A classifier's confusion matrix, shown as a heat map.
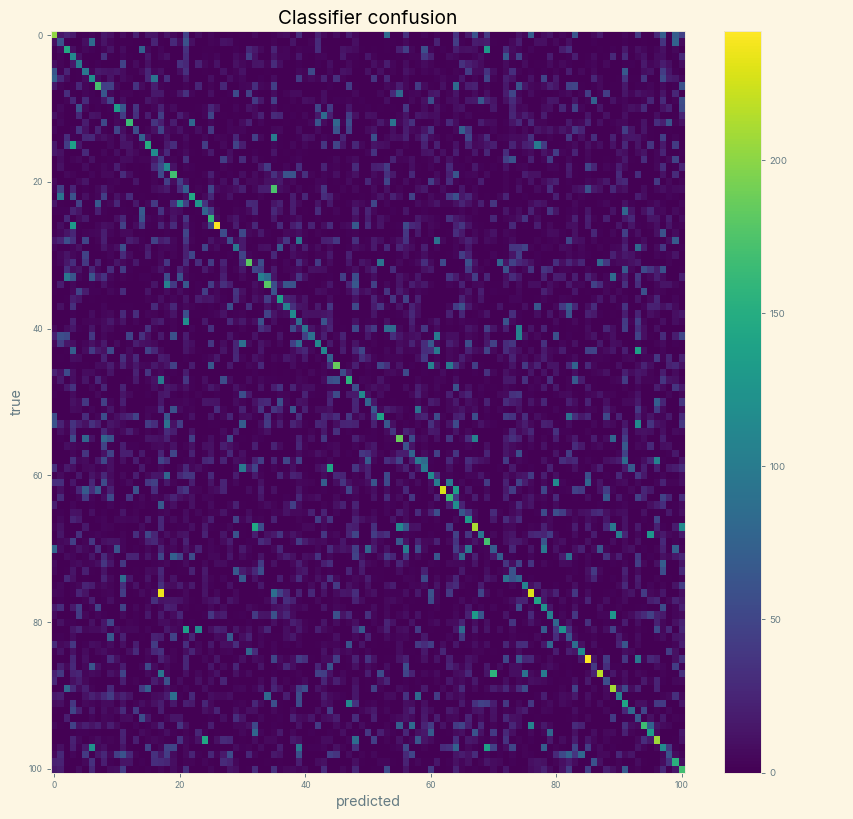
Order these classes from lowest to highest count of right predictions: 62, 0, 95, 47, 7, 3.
3, 95, 47, 7, 0, 62
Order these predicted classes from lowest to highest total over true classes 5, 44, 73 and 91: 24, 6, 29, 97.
6, 24, 29, 97
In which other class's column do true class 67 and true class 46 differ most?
32
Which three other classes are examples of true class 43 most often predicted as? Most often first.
93, 61, 3
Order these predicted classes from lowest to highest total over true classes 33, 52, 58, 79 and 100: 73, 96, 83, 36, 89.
36, 73, 83, 96, 89
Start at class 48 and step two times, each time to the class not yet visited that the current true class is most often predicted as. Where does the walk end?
17
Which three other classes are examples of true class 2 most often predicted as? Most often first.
69, 14, 59
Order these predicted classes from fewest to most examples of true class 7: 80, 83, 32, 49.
49, 80, 32, 83
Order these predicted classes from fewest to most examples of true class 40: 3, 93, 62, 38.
62, 3, 93, 38
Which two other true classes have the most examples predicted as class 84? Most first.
98, 62
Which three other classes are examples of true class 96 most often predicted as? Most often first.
24, 48, 58
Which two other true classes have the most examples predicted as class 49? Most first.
81, 43
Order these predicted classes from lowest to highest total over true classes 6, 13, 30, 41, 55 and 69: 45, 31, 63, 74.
31, 63, 45, 74
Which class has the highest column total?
91
